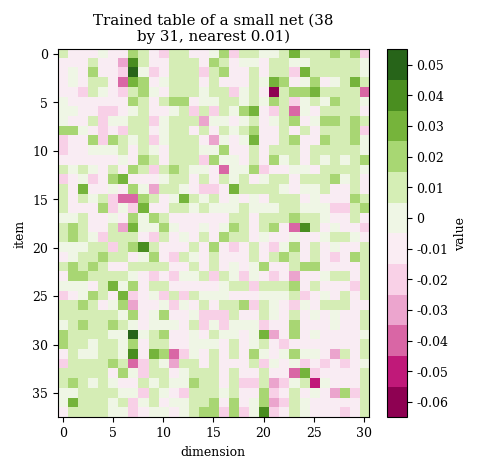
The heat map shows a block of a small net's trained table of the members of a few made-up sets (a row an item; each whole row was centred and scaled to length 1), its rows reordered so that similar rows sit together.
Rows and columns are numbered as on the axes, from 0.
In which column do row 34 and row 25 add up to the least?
25
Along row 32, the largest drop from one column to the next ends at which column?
7
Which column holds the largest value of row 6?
19
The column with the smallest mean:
21
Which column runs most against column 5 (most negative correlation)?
8
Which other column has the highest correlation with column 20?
17
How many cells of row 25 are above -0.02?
26
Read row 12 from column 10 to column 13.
0.01 0.02 0.01 0
